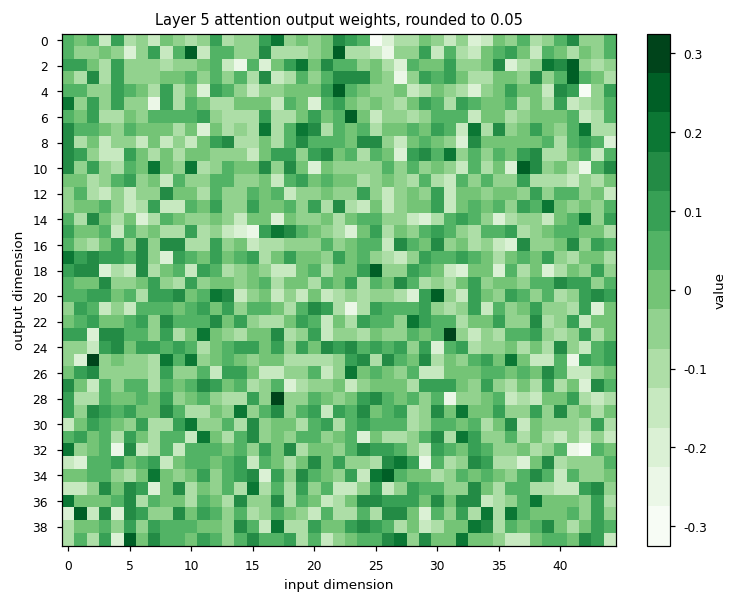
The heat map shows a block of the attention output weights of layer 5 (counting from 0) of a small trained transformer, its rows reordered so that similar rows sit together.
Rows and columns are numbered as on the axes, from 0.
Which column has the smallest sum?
42
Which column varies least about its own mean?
12
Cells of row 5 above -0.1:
33
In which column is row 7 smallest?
11
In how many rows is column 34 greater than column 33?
16
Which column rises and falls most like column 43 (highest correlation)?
9
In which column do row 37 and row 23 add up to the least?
2
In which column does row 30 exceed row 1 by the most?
26
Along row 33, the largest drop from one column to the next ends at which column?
29
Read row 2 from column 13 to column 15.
-0.15 -0.25 0.05
